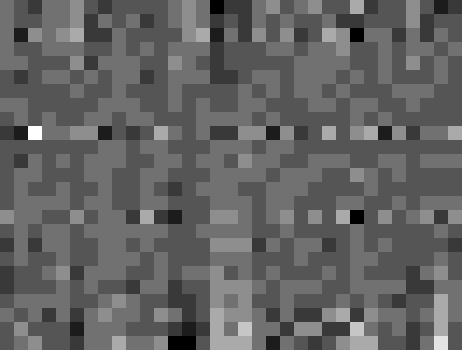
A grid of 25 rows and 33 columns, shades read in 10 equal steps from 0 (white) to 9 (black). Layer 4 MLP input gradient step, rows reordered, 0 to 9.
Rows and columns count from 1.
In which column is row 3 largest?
26
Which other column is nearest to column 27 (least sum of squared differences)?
12
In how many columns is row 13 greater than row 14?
3
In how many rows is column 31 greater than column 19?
9
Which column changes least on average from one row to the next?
14
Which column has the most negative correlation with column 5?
2
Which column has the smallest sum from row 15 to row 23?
16
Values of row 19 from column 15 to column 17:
6 5 5
